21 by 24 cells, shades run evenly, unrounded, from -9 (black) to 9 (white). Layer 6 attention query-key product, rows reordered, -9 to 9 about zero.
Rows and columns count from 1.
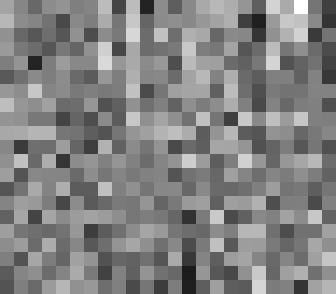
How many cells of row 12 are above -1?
18
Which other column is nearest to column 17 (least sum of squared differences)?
1
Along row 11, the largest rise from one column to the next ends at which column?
8
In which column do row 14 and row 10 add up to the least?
7
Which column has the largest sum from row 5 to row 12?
10
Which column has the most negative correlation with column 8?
24
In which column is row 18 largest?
16
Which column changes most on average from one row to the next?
17
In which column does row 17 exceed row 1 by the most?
11
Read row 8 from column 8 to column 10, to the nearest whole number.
-3 -2 1
